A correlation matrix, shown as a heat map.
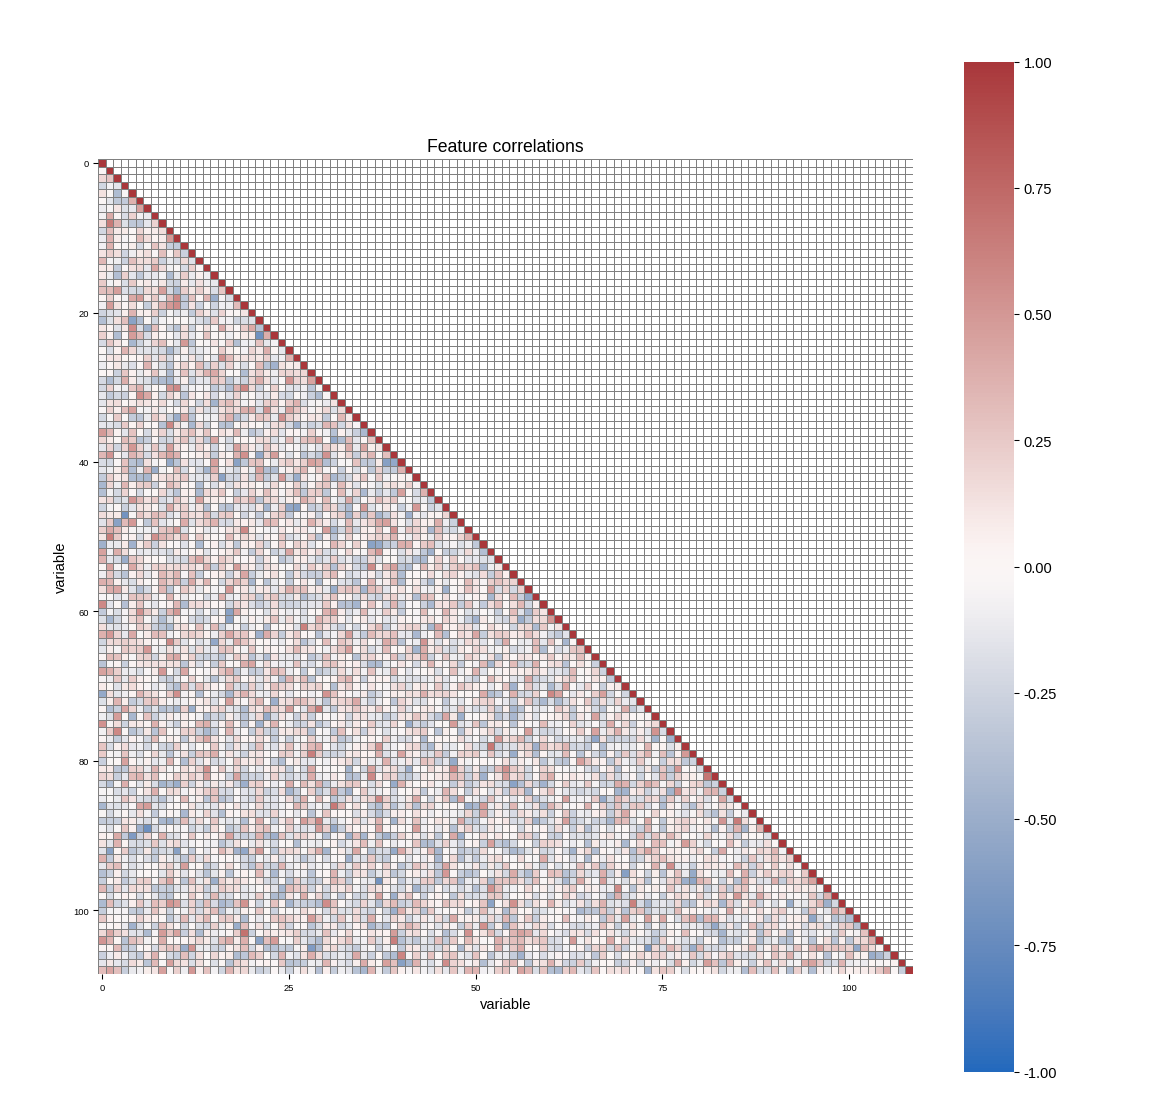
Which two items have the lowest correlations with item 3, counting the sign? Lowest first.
47, 53
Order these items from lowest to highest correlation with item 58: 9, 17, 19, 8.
17, 8, 19, 9
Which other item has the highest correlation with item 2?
76
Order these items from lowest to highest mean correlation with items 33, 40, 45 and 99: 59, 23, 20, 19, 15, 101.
59, 101, 15, 23, 19, 20
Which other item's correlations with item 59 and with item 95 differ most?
0
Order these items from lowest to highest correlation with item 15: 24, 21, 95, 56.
95, 56, 24, 21
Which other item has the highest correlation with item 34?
24
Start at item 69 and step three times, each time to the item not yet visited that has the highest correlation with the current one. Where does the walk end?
78
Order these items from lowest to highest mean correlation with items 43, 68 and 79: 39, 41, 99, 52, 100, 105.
105, 100, 99, 52, 41, 39
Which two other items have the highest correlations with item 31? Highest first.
86, 5
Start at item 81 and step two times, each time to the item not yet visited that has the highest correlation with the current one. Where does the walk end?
36
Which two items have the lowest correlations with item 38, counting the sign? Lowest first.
40, 90
